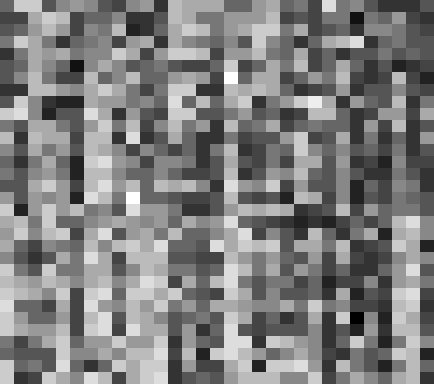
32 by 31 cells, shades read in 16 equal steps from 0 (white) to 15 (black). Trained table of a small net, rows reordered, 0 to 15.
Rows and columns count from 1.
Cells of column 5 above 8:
7
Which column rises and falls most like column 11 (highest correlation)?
30
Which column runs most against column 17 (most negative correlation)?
24
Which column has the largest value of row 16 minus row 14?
23
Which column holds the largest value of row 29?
28
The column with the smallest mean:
17
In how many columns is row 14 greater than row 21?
19
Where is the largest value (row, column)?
27, 26
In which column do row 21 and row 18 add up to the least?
10
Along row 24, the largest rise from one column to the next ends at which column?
13
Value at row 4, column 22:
12
